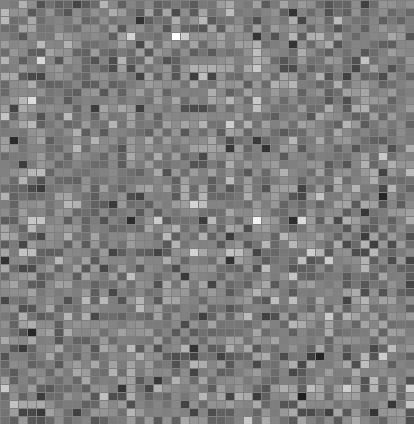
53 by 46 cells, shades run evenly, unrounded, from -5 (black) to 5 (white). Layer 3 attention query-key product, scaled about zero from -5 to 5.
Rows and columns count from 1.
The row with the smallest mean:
45
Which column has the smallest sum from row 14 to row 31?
2
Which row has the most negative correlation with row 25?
20
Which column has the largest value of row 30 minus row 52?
42
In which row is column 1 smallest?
33
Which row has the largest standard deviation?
28
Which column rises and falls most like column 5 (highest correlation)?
24
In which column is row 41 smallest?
21
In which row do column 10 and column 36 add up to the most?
38
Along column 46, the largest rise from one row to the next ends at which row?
49
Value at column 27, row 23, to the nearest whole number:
0
